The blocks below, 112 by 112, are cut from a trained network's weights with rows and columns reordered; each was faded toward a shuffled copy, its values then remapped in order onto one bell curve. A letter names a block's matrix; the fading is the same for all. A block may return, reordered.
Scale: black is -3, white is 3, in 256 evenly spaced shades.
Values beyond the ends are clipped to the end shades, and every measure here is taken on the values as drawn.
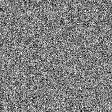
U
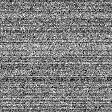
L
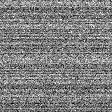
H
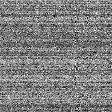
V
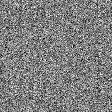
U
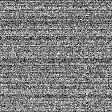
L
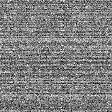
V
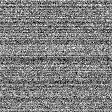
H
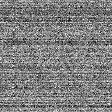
V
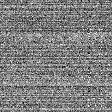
V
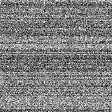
L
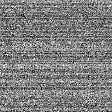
V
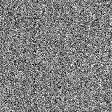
U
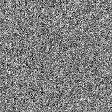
U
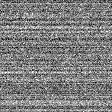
H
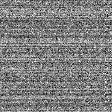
V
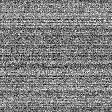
H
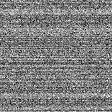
L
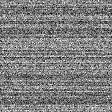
H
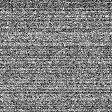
L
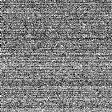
V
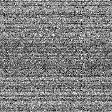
V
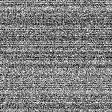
H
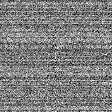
V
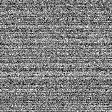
L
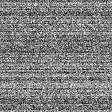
L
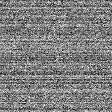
V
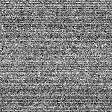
H
